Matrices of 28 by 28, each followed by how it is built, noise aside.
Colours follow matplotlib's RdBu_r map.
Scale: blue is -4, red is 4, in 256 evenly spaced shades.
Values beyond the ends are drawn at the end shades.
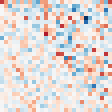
upper triangular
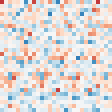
repeating columns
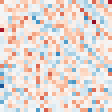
Toeplitz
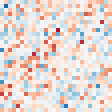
Hankel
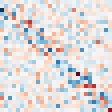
banded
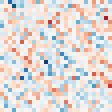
Toeplitz
